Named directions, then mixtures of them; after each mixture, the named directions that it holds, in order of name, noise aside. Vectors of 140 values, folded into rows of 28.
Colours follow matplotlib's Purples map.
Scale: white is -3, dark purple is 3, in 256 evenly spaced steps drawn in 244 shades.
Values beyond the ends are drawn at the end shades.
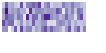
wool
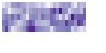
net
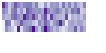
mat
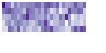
mat, net.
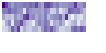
mat, net.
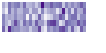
mat, wool.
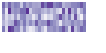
mat, net, wool.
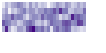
net.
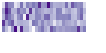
mat, net, wool.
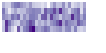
mat, net.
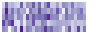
wool.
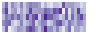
mat, net, wool.
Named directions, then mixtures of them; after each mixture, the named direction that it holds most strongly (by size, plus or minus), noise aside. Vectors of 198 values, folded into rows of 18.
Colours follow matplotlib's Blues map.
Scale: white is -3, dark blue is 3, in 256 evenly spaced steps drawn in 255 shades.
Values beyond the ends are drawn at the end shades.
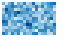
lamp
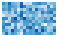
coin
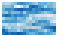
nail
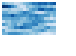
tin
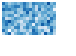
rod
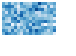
coin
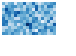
lamp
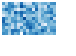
coin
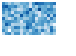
rod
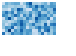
rod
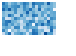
rod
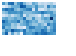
tin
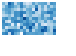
coin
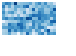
lamp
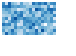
coin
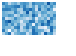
rod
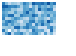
rod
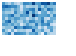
rod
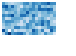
rod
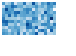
lamp
